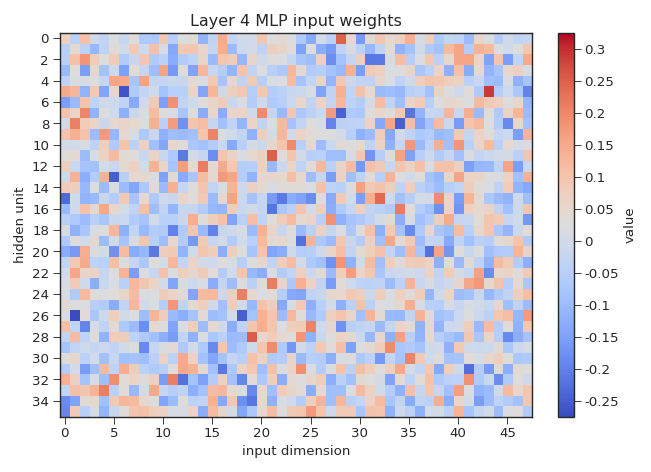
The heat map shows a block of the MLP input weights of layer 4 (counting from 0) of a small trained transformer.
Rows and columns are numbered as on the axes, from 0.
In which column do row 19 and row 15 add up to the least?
24
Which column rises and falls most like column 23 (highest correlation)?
45
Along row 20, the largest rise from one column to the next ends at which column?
38
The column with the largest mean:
20
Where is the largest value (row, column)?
5, 43
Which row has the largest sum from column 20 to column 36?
31
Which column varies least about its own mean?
3
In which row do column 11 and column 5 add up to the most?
32
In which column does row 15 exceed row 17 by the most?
17
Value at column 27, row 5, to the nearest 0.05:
-0.05
